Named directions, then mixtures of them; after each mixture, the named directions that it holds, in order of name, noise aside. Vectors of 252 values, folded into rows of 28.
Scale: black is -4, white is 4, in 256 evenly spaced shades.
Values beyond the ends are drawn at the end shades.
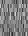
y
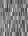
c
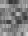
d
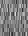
y.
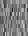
c, y.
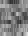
d.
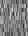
c, y.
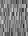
c, y.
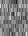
d, y.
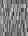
c, y.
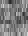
d, y.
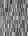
c.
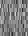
y.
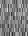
c, y.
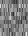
d, y.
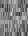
c, d.
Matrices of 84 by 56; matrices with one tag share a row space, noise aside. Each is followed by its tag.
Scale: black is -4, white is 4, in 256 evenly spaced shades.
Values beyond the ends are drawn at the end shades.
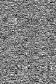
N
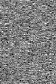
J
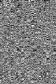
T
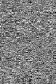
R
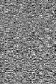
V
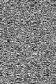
T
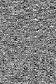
N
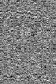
T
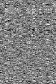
V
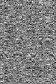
V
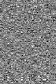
T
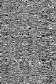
J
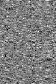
V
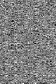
N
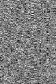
T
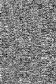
J
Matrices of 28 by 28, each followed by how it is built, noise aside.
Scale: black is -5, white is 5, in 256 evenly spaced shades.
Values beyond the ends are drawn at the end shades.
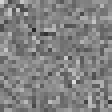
block diagonal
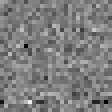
uneven rows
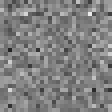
low rank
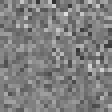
upper triangular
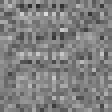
low rank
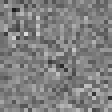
block diagonal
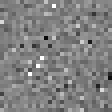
sparse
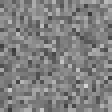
noise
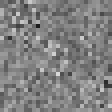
block diagonal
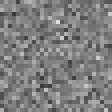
noise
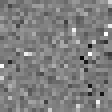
sparse
